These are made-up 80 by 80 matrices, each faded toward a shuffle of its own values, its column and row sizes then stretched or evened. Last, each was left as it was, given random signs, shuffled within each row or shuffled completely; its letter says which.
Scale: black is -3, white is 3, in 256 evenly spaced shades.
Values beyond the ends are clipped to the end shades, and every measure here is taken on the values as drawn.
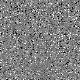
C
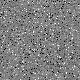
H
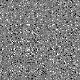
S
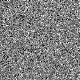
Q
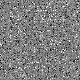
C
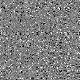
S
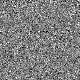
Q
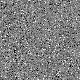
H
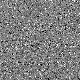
Q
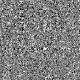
S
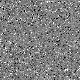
Q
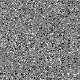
S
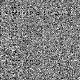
S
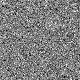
H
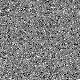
Q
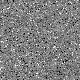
H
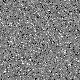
H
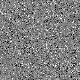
C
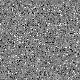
Q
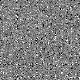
C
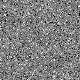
Q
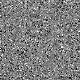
C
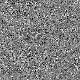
C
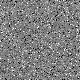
H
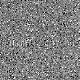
S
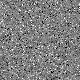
H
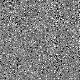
C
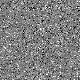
C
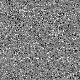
Q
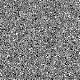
C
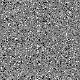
C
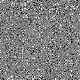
S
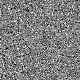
H
